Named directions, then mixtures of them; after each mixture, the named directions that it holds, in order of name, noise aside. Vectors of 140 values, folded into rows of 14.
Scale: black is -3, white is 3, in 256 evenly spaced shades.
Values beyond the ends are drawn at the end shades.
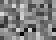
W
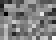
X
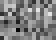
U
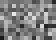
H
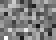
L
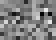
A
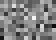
H, L.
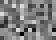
W.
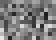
H.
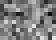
A, X.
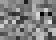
A.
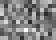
L, U.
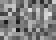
U.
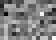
X.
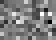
A.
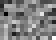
X.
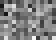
U, X.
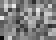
H, U.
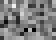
U, W.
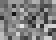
H.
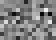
A.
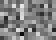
W.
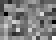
X.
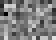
U, X.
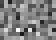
W, X.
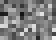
W, X.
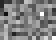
A, X.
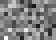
L.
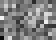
H, U.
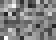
L, U.
